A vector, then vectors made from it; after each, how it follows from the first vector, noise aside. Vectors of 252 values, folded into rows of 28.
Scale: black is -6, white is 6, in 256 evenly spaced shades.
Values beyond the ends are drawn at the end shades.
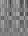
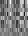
negated, scaled up.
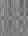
shrunk.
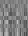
reversed, negated.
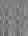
reversed, shrunk.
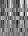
negated, scaled up.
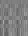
reversed, shrunk.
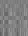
reversed, shrunk.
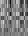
scaled up.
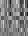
scaled up.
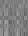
reversed, negated, shrunk.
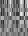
negated, scaled up.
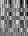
scaled up.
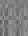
reversed, shrunk.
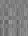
reversed, shrunk.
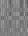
shrunk.
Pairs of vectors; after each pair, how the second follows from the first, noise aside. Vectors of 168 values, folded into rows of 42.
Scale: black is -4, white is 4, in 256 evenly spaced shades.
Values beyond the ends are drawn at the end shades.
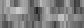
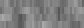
wrapped around, shrunk.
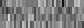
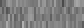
shrunk.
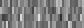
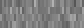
wrapped around, shrunk.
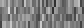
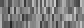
negated.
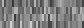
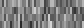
negated.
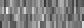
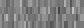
wrapped around, shrunk.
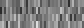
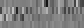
reversed, negated, partly zeroed.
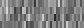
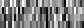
wrapped around, negated, scaled up.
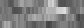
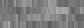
shrunk.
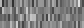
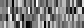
wrapped around, negated, scaled up.
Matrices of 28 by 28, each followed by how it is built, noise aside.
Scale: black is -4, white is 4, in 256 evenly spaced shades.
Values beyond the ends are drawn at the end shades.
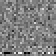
uneven rows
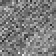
Hankel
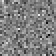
low rank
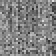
blocks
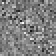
banded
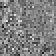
lower triangular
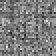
blocks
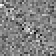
banded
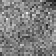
smooth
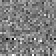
uneven rows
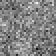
smooth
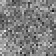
smooth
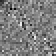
banded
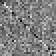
diagonal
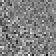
lower triangular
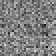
blocks
